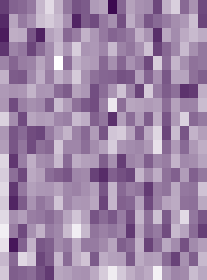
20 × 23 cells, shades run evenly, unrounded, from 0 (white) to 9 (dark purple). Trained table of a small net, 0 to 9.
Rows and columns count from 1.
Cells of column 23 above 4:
9
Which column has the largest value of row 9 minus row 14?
13
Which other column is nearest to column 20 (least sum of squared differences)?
8
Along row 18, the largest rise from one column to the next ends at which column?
2
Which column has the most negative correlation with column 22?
4
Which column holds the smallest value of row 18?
1
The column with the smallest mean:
7
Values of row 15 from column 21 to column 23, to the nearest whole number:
5 5 3
